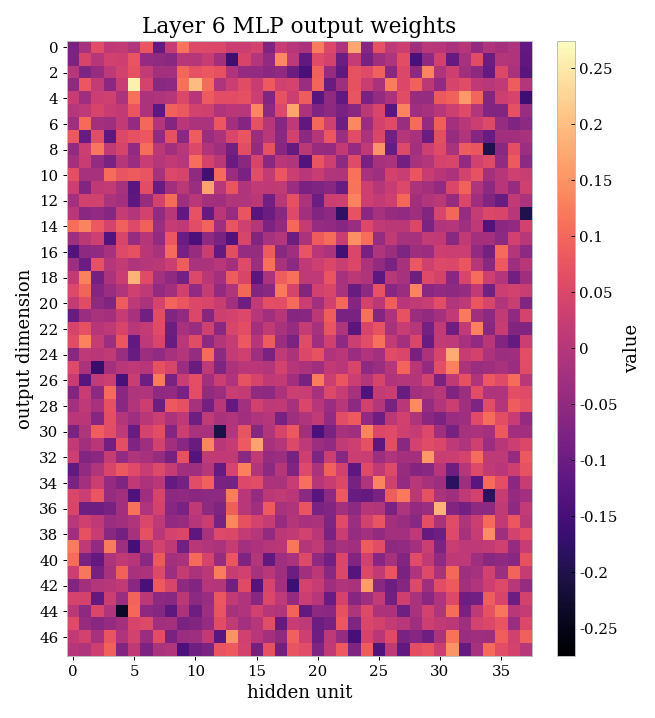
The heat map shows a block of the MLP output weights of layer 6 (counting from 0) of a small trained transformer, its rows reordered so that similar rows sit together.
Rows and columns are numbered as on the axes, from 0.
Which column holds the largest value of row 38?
34
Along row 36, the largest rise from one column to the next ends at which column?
30
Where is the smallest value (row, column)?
44, 4
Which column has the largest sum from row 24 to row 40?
37
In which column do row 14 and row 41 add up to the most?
1
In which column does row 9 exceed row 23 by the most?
36
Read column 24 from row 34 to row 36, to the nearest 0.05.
0 -0.1 0
